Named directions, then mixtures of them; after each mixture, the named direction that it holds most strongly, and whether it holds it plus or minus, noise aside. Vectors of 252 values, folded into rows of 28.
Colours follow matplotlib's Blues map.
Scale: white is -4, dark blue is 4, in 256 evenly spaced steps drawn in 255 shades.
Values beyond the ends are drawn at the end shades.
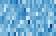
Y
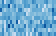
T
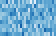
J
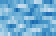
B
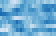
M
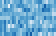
T, minus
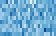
J, plus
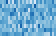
J, plus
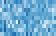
T, minus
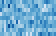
T, plus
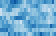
M, minus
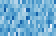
Y, minus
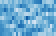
B, minus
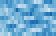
B, plus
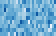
Y, minus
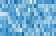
J, plus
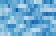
B, plus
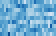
B, minus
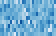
Y, minus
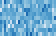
T, minus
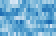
M, plus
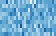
J, plus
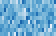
Y, minus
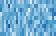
T, plus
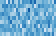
J, minus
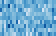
T, plus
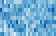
T, plus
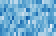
Y, minus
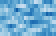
B, plus
